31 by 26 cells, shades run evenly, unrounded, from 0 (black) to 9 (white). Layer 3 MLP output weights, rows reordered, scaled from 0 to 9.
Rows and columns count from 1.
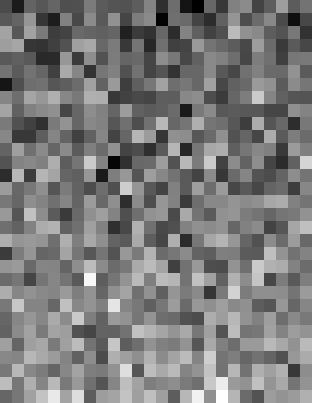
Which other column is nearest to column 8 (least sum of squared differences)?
22
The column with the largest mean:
8
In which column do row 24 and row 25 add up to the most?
10
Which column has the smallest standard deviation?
21
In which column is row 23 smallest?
18
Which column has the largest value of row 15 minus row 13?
11
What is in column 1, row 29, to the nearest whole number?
4
